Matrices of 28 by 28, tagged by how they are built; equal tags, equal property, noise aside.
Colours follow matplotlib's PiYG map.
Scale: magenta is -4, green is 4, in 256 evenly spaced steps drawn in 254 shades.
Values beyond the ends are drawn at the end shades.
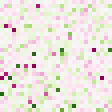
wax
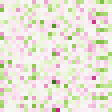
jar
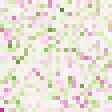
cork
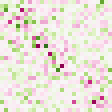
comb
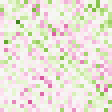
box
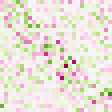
comb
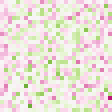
jar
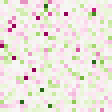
wax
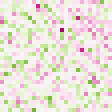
box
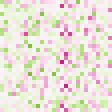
jar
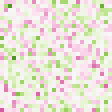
box
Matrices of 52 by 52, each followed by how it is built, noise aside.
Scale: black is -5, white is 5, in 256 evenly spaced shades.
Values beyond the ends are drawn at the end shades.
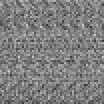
repeating columns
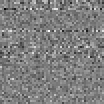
uneven rows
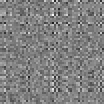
low rank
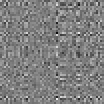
low rank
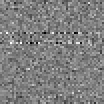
uneven rows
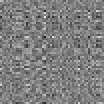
low rank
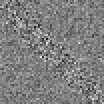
banded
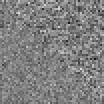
upper triangular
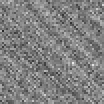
Toeplitz
